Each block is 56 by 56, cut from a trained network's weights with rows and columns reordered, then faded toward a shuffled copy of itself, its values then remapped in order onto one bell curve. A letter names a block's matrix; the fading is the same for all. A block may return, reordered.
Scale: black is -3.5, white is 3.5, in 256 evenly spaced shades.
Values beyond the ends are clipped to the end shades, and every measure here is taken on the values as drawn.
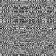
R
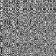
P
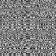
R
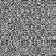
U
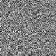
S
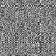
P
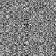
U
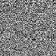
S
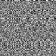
R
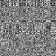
R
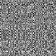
P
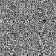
S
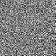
S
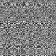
R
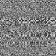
R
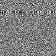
P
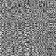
U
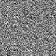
S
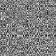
P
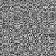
U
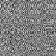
U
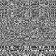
R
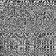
R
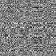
R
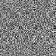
S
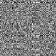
P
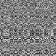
R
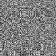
S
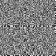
P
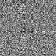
S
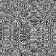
P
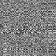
R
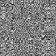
S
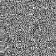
S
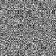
U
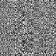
P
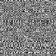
R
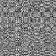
U
